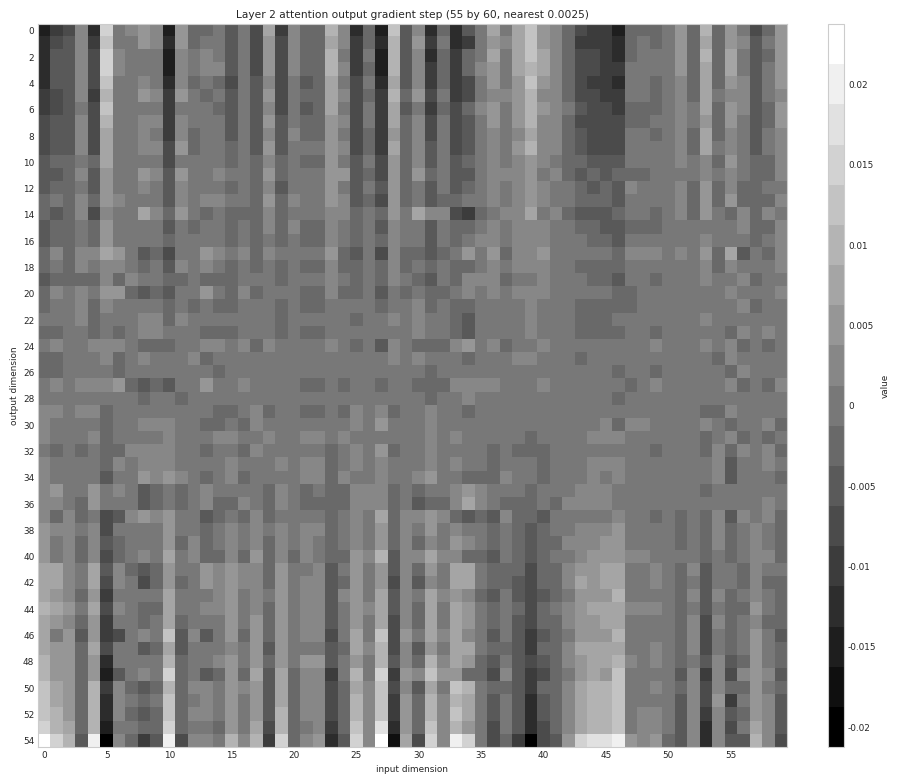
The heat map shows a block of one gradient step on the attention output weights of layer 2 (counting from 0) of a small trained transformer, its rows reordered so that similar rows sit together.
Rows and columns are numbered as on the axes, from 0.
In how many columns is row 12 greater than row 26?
17
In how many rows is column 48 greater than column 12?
9
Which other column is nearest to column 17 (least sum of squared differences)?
2
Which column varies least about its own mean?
50
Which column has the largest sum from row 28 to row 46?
27
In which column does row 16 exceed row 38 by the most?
5
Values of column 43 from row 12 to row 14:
-0.0025 -0.0025 -0.005
